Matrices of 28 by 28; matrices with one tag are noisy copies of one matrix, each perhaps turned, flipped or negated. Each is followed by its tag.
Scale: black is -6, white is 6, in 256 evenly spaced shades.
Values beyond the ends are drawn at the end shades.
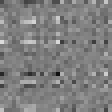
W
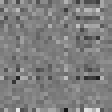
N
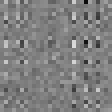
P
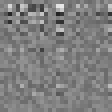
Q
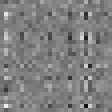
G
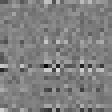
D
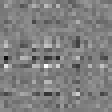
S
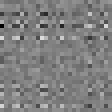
P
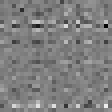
G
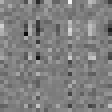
W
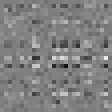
S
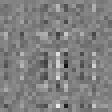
S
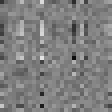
W
